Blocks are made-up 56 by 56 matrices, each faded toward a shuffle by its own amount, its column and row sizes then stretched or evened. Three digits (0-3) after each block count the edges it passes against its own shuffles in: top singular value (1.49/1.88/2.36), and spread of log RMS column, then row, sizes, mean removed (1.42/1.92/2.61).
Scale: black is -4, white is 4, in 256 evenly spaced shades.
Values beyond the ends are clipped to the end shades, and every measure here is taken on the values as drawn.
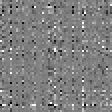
2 3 2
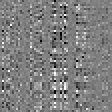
3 3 0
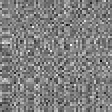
3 0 0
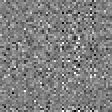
2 2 1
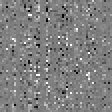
1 3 1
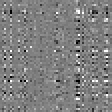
3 3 2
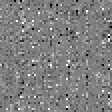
1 2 1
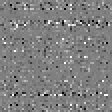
0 1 3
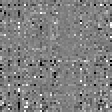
1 3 2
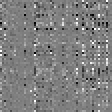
3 3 2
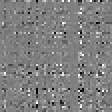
0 3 3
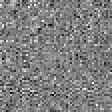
2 0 1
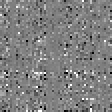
0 3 2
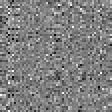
2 2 0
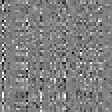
3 3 1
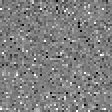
0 0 1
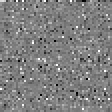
1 1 1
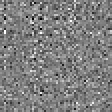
2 2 1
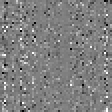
0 3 0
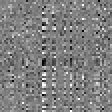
3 3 0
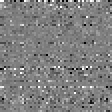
2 1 3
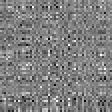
3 2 2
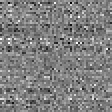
2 1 2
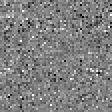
0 1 1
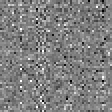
2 2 0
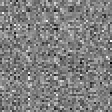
2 2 0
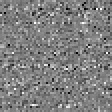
0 0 2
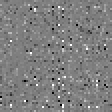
0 2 1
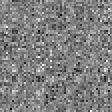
2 2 0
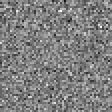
0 0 1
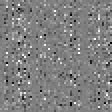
0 3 1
